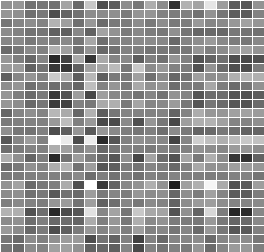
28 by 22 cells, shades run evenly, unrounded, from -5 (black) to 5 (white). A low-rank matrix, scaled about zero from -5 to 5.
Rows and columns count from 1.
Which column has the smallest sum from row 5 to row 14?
5
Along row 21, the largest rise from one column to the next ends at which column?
8
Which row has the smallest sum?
7
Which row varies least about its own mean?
20
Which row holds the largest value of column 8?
21
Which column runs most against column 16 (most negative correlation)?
15
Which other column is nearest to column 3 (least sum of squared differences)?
4
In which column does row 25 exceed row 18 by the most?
12
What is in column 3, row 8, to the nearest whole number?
-1
